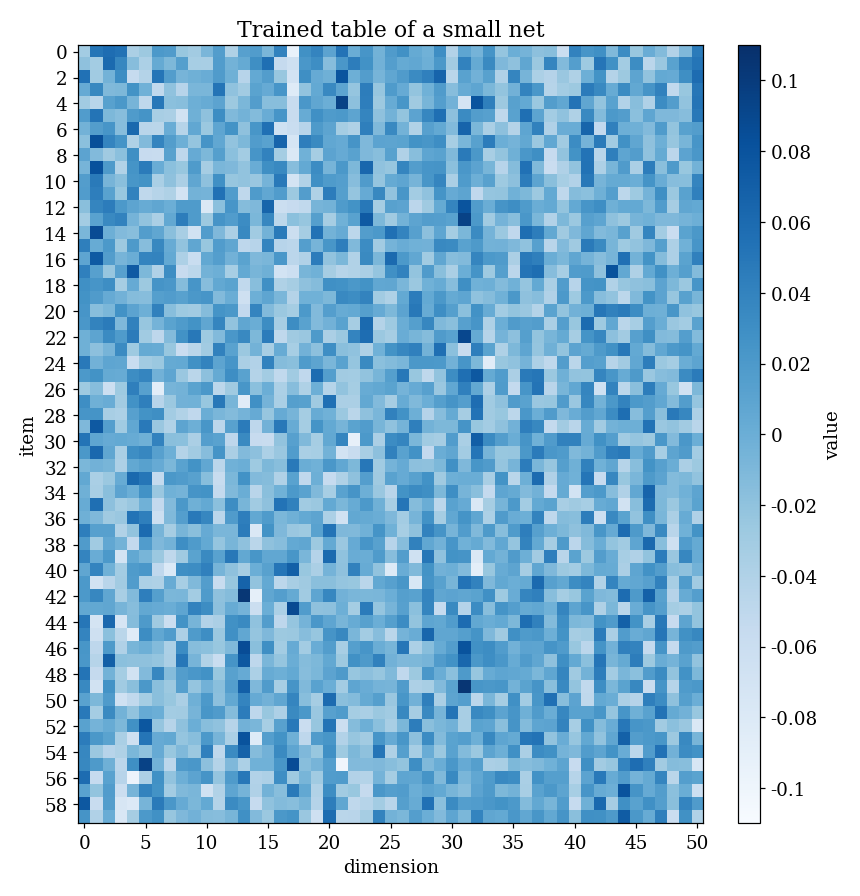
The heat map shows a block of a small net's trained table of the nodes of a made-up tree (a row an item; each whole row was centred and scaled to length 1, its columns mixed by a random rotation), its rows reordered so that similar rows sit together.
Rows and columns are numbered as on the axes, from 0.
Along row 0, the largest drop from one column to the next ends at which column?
17
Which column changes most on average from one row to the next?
44
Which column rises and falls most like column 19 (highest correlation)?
36
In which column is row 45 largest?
28
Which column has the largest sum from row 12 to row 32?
32
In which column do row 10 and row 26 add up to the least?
6
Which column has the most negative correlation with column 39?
1
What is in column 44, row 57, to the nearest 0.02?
0.08
